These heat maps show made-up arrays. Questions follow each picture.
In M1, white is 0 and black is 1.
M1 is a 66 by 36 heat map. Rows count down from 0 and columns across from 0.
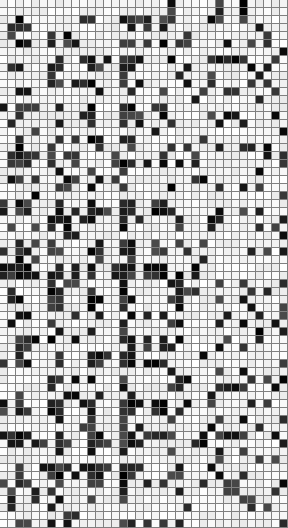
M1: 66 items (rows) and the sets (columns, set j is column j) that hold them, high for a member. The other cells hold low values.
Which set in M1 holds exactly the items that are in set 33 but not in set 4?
23
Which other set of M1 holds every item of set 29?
28
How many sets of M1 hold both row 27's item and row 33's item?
3
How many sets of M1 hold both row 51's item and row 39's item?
4
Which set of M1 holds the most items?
15
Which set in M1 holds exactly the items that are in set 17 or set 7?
11
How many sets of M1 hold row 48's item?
9
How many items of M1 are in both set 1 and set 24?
7
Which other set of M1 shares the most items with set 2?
16
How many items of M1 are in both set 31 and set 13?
0
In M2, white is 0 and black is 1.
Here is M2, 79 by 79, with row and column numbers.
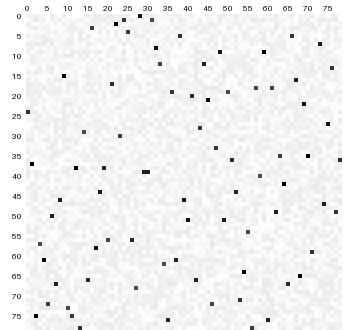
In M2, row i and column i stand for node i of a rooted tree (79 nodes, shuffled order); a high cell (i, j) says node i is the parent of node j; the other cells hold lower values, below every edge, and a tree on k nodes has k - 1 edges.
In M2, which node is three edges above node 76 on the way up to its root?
36
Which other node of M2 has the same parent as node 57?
61
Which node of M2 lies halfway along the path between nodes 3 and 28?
37
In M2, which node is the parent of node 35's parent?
13
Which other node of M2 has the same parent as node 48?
59
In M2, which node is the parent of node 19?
38
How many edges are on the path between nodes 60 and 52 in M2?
9
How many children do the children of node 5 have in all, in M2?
4
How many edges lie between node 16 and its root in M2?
8
